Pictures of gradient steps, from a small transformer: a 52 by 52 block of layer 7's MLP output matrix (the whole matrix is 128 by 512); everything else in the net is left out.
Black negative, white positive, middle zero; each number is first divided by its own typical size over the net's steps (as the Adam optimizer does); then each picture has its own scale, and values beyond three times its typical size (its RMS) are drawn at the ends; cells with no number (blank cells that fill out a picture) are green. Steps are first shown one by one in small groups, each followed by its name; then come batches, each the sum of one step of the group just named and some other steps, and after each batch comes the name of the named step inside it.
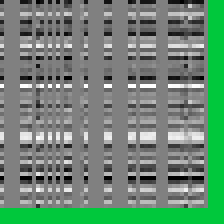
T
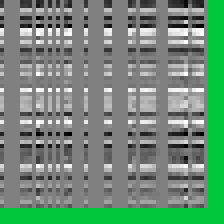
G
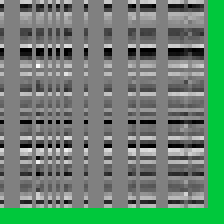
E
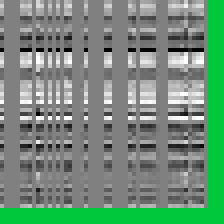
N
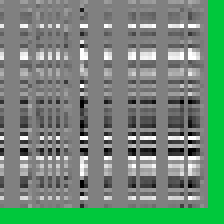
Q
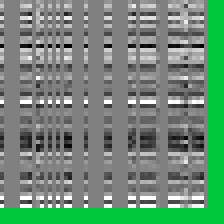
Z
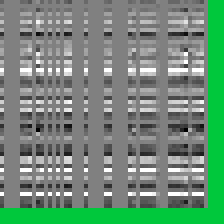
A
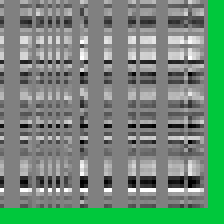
Q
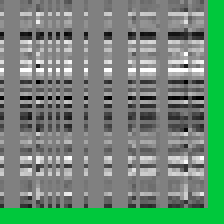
A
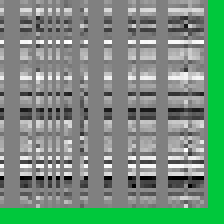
Q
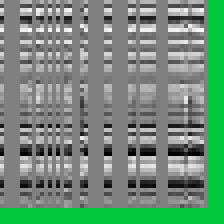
Q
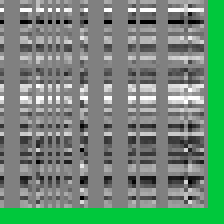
N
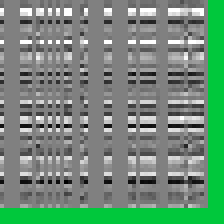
N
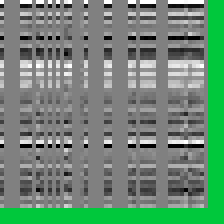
E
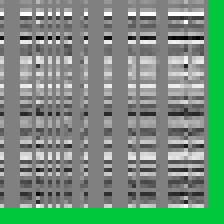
N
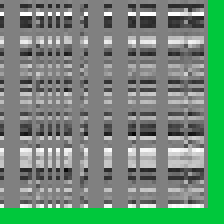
E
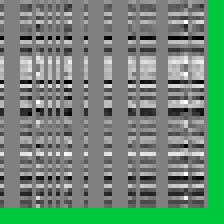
G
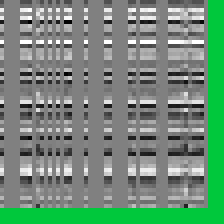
Z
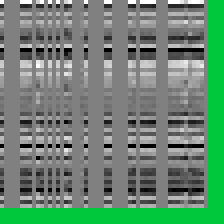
E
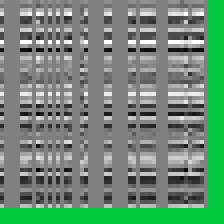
N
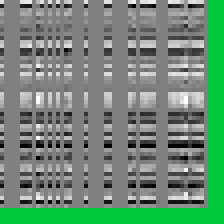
E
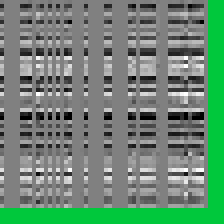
E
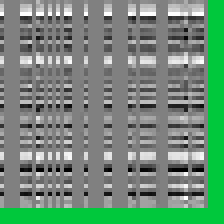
N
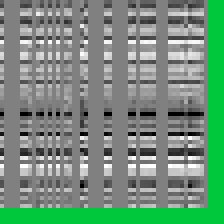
Q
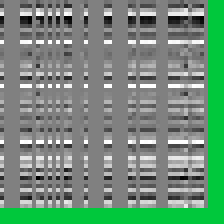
T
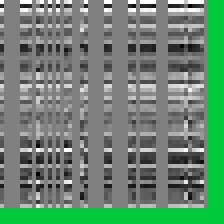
E
